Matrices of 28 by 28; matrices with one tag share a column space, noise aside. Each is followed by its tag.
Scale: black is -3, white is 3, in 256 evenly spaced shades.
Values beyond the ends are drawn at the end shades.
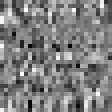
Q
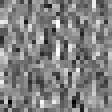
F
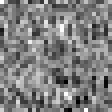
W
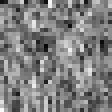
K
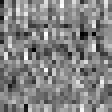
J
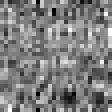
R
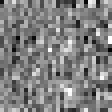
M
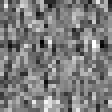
K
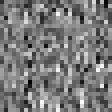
Q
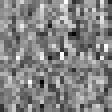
J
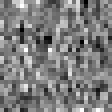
M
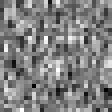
M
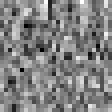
J
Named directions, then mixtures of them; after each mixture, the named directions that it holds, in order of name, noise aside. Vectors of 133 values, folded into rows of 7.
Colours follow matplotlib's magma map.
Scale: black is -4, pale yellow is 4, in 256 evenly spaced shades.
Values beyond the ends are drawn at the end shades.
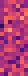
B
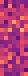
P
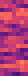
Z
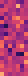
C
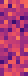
P.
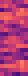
Z.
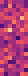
B, P.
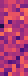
B.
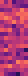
P, Z.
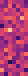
B, P.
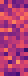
P, Z.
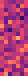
B.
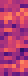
B, Z.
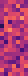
B.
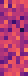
P.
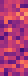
B, Z.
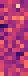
B, C.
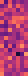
C, P.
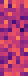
P.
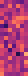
C, P.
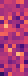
B, C.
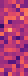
B.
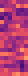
C, Z.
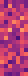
P.
